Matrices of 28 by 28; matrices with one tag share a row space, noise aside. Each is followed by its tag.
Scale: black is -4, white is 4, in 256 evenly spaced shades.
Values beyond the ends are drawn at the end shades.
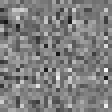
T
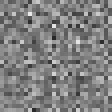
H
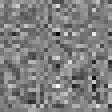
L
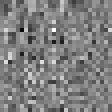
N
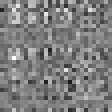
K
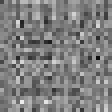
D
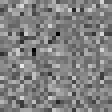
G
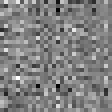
T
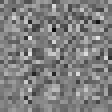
H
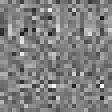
G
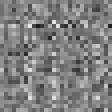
H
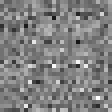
H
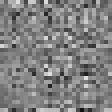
K
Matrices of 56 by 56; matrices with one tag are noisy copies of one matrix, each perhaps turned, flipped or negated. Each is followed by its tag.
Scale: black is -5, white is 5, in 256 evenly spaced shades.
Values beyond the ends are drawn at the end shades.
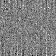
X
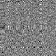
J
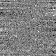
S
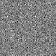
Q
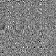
J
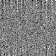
X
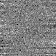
S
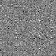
Q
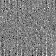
X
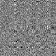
J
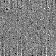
X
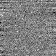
S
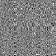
J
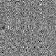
J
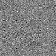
Q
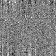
S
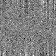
S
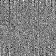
X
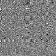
J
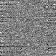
X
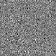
Q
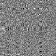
J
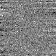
S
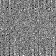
X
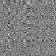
J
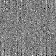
X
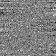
S
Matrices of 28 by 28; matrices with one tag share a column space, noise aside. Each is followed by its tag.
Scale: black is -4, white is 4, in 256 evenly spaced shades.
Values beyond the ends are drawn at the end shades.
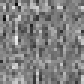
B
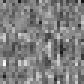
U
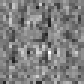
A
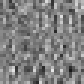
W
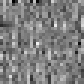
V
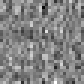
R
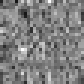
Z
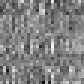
W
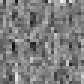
U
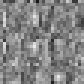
U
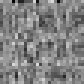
U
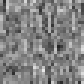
W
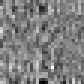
R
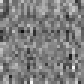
R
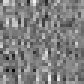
V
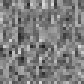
A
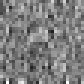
R
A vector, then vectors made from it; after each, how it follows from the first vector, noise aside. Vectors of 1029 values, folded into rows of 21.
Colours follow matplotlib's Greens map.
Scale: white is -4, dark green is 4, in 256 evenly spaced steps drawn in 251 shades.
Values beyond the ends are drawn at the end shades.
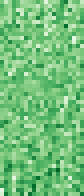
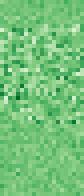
reversed, negated, partly zeroed.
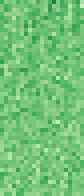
reversed, shrunk.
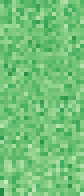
negated, shrunk.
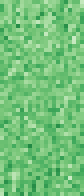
shrunk.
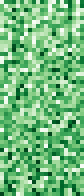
reversed, negated, scaled up.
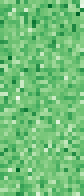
reversed, partly zeroed.
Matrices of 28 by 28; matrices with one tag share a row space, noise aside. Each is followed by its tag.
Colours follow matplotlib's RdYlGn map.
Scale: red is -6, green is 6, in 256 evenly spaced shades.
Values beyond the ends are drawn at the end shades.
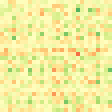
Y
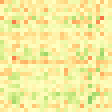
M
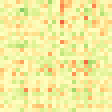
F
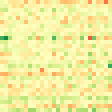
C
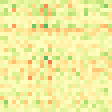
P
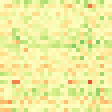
M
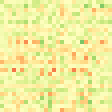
F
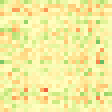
M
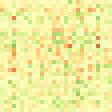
Y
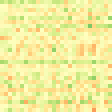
C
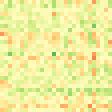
C
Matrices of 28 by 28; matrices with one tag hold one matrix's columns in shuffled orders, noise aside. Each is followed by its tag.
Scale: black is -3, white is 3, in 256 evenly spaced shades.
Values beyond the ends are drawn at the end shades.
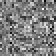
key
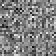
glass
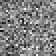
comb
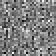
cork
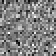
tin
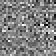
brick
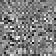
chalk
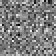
brick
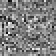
key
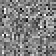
glass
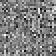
glass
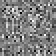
glass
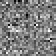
brick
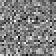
chalk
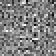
brick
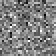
brick
